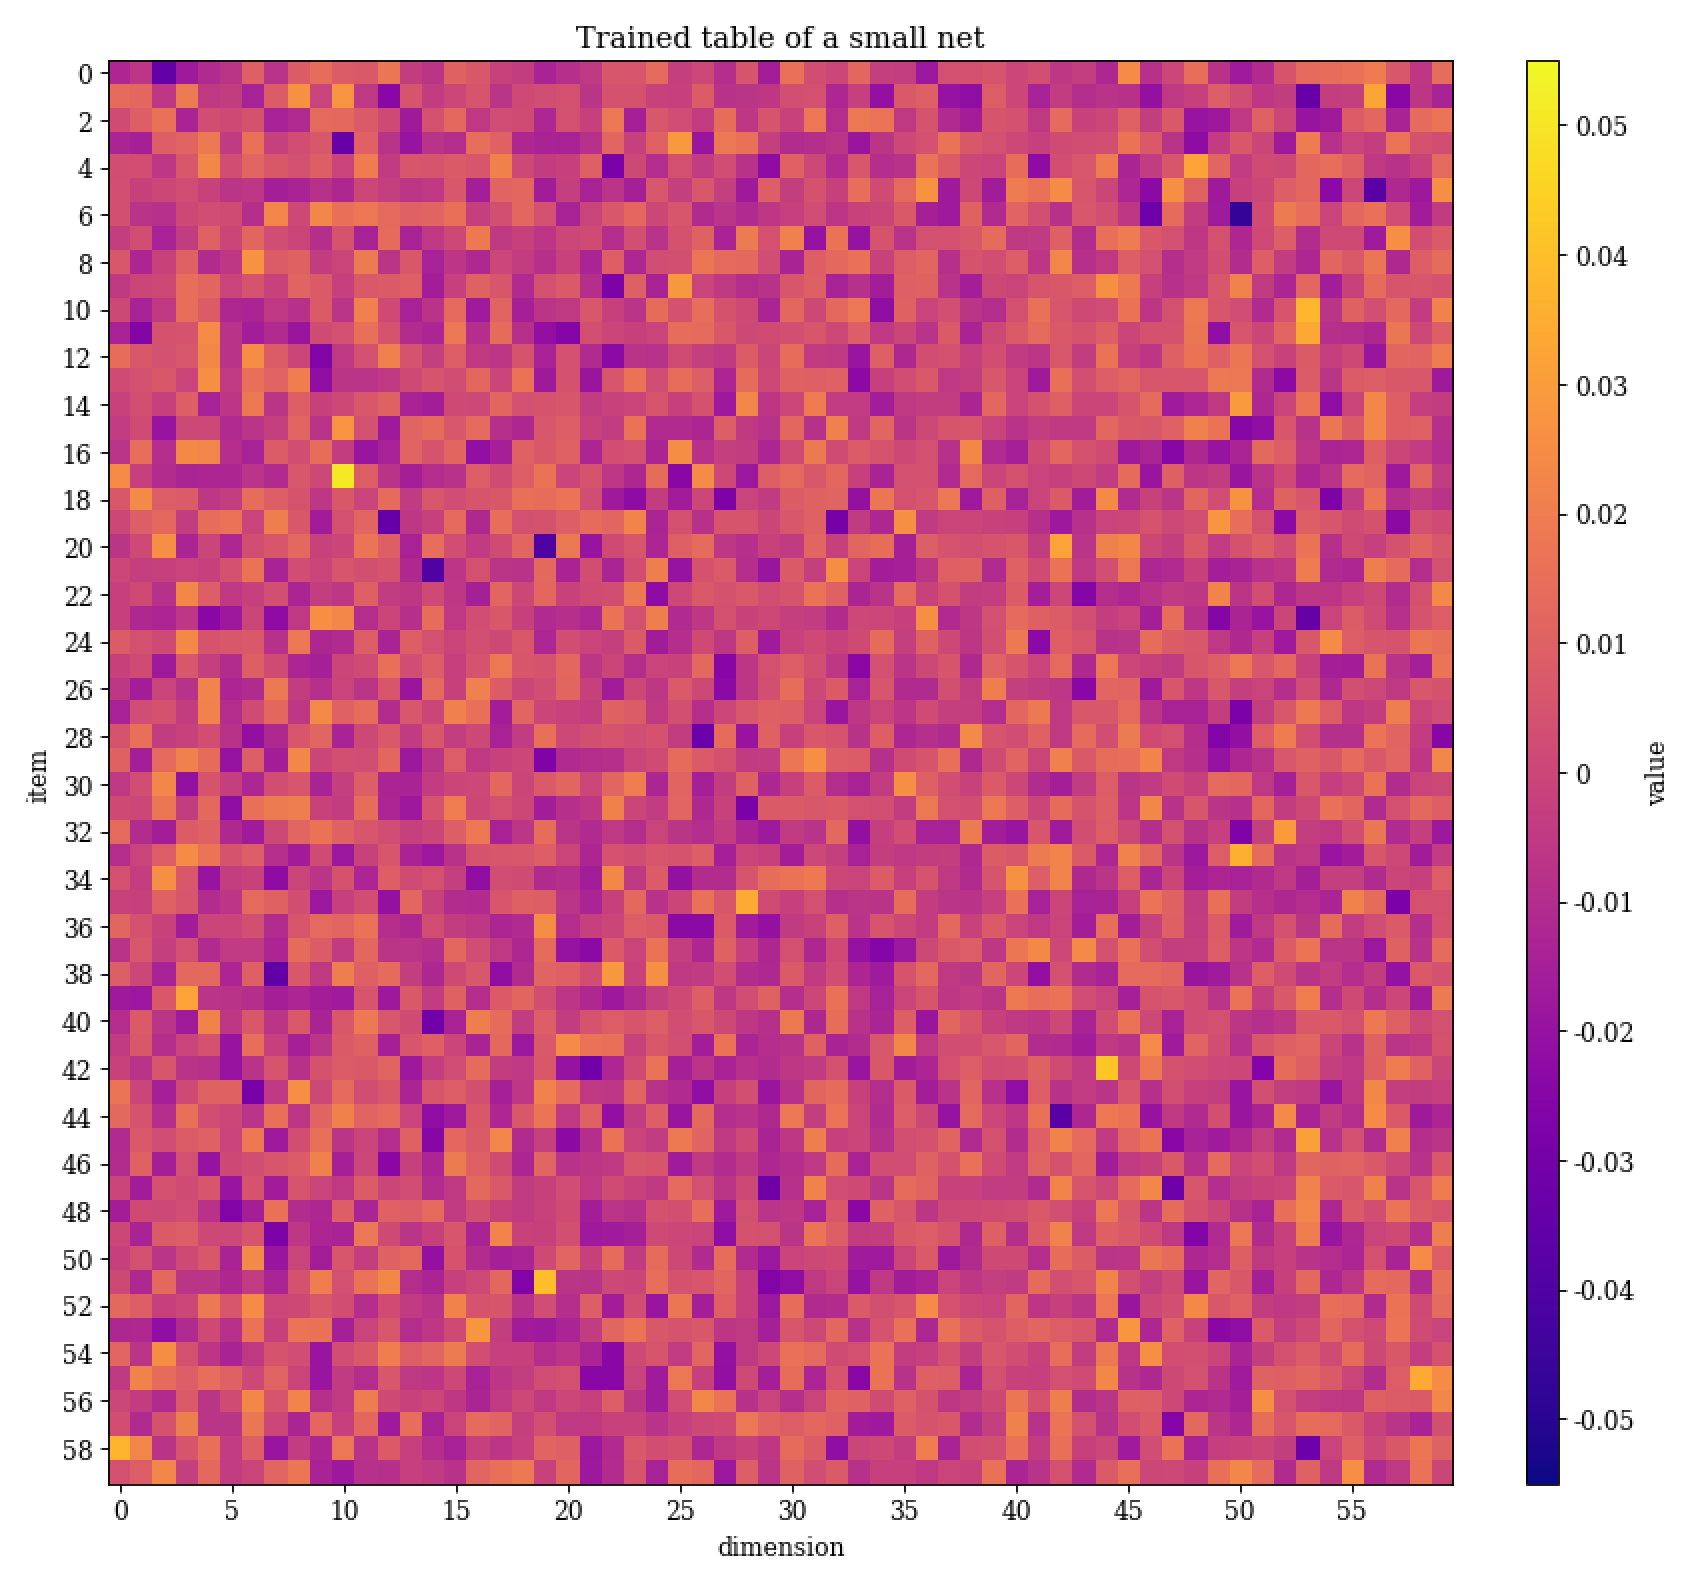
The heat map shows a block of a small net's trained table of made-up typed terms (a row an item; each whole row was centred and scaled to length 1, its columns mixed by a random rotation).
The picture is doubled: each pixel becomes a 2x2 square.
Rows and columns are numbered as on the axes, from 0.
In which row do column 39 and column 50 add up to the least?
6
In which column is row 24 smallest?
41
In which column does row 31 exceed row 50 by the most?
7
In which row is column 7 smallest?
38
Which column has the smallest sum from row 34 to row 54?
29
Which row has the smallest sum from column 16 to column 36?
42
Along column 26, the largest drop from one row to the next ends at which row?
36
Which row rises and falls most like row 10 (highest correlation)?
11
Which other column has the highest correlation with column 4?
25
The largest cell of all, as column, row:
10, 17
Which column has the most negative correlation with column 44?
22
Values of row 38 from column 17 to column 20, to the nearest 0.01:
-0.02 -0.01 0.01 0.01
